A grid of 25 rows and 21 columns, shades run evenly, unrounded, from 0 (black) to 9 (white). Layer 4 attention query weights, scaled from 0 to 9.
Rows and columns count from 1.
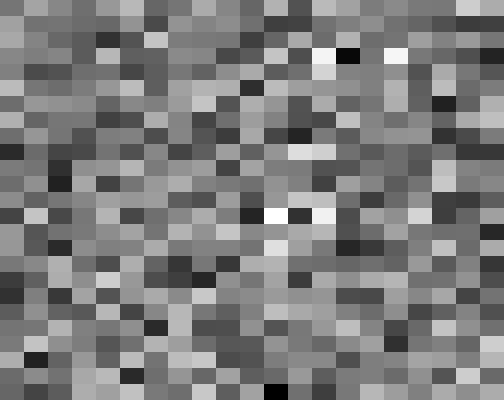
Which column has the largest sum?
14
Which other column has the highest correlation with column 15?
20
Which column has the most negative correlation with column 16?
13
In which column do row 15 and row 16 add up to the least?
15
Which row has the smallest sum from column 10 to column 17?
9
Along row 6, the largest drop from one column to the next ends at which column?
11
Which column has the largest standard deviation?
12
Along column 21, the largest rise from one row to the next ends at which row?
16
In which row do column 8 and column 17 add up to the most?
4
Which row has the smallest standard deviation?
2
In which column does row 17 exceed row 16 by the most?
3
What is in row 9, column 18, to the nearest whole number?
5
